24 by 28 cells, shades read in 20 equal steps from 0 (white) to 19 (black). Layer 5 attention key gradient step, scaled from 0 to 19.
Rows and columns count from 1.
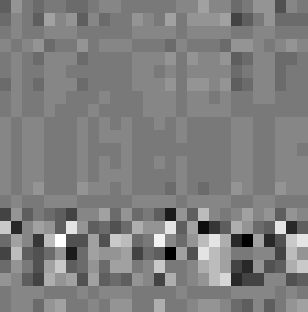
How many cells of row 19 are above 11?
8
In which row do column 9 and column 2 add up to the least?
20
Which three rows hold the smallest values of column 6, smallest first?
19, 21, 24
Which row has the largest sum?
17
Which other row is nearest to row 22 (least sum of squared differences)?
2
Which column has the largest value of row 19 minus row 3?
23
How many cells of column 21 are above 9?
10
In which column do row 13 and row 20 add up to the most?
16
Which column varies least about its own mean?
14
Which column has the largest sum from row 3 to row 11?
22
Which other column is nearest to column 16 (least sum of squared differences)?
7
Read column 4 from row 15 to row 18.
8 10 10 7
